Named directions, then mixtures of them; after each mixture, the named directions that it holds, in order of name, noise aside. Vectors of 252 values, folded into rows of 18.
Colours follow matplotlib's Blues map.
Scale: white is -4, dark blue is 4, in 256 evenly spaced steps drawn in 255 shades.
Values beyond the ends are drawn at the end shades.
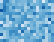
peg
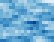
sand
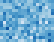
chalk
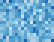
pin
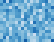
pin.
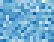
chalk, peg, sand.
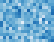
chalk, pin.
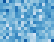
pin.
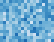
chalk, pin.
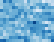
peg, pin, sand.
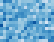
chalk, peg, sand.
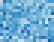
chalk, peg.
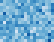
chalk, peg, pin.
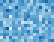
chalk, pin, sand.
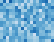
pin.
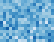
chalk.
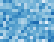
chalk, peg, sand.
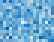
chalk, pin.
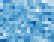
peg, sand.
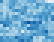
chalk, peg, sand.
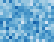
chalk, pin, sand.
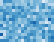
chalk, peg, sand.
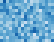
peg, pin.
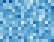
chalk, pin.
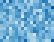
pin.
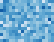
peg.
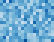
pin.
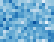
chalk, peg, sand.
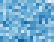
chalk, peg, sand.
